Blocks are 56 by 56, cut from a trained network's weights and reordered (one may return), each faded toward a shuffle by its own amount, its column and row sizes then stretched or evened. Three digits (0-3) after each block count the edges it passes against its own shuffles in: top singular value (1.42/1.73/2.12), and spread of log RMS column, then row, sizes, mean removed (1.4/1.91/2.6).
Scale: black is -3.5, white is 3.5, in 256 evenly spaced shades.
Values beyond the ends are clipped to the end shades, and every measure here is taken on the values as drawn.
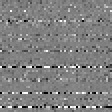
3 0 3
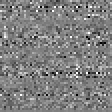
0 1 3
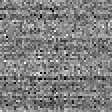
2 2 0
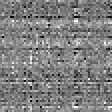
3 3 1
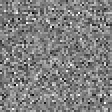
0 0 2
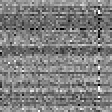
3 2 1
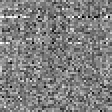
1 0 2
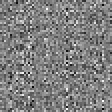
3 3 0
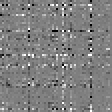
2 3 3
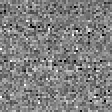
0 1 2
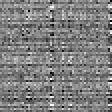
3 3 0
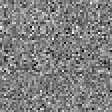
1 1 1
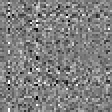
2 2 2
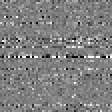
3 0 3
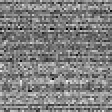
3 0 1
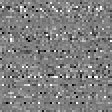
1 0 3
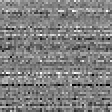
3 1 3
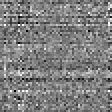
2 2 2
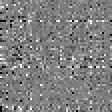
2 2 2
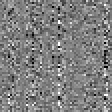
2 3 0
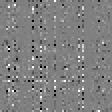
1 3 2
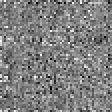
1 2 2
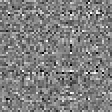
2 1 2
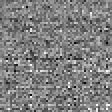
0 2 2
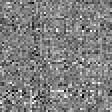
1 1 2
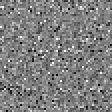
1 0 1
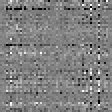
2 3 2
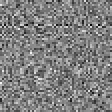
3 0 1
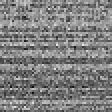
3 1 0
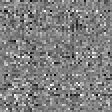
0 1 3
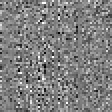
0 3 0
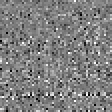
2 2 2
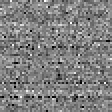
1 1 2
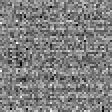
1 2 0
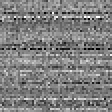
3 0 3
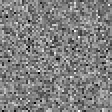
0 0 0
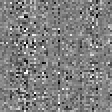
0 3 2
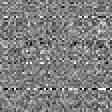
3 1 2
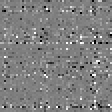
1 2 3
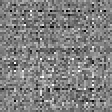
1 2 2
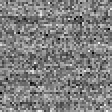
1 0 0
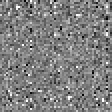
1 2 1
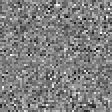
0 0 2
